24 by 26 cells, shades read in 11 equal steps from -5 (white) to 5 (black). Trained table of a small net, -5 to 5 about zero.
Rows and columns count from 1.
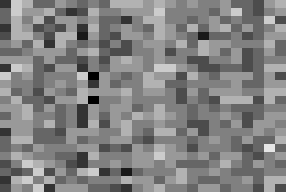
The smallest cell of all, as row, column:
19, 25
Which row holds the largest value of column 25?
18
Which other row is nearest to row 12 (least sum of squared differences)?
11
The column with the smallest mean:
15
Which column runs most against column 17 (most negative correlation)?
10
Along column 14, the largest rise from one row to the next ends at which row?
4
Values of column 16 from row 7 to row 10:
2 0 -3 -1
